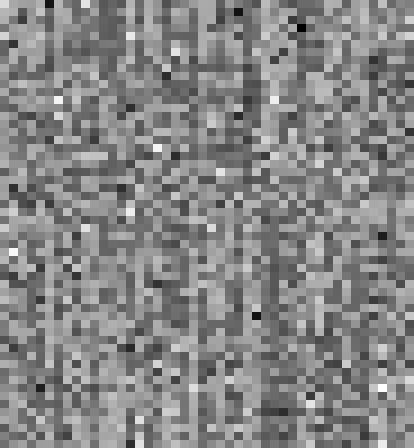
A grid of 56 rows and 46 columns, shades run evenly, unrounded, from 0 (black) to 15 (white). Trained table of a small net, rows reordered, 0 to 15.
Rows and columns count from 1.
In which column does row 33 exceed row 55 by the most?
8
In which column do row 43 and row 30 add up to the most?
14
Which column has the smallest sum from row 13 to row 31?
28
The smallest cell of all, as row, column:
4, 34
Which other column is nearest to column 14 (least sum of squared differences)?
19
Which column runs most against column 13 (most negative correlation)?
32
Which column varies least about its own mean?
44
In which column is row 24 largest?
16
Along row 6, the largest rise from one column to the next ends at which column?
3
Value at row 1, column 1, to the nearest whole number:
13
